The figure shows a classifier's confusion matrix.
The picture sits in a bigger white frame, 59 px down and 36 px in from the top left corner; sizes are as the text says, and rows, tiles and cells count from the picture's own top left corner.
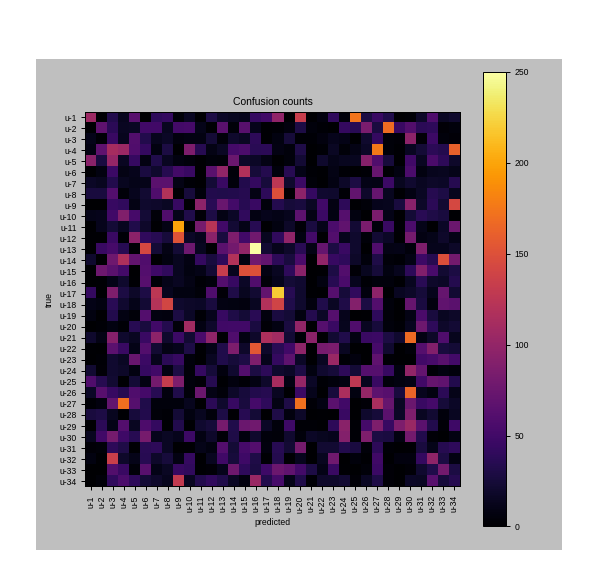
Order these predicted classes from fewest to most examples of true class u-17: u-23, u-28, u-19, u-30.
u-28, u-30, u-19, u-23
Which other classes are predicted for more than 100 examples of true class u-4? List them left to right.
u-3, u-27, u-34
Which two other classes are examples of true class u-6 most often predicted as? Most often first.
u-15, u-13
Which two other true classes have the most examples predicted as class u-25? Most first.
u-1, u-18
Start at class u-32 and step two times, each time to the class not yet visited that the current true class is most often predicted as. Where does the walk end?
u-30
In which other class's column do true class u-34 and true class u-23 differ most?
u-9
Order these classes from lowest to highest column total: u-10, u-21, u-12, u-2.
u-21, u-2, u-10, u-12
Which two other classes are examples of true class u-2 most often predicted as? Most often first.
u-28, u-26
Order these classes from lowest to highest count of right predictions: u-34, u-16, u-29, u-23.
u-34, u-16, u-29, u-23
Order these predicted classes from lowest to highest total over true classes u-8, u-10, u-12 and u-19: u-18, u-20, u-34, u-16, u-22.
u-34, u-22, u-16, u-20, u-18
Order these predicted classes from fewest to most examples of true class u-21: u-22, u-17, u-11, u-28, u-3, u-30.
u-22, u-28, u-11, u-3, u-17, u-30
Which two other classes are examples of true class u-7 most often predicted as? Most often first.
u-18, u-8
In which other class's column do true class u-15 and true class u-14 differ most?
u-33
